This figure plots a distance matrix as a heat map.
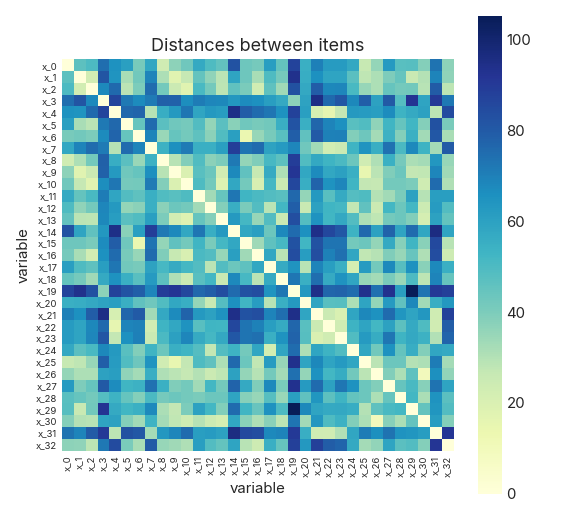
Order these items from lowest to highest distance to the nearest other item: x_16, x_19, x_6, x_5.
x_6, x_16, x_5, x_19
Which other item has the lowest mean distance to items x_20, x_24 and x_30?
x_12
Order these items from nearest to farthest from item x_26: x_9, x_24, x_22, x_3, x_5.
x_9, x_5, x_24, x_22, x_3
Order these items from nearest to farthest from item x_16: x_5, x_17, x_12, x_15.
x_15, x_5, x_12, x_17
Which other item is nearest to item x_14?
x_5
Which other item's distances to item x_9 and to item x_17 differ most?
x_25
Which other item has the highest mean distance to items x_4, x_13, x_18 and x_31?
x_19
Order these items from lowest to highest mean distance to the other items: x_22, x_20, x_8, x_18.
x_8, x_18, x_20, x_22
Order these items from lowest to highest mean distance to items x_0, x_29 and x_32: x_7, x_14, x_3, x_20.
x_20, x_7, x_14, x_3
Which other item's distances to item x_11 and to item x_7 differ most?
x_27
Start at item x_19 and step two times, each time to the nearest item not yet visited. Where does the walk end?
x_28
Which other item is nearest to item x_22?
x_4
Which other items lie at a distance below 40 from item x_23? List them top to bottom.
x_4, x_7, x_21, x_22, x_31
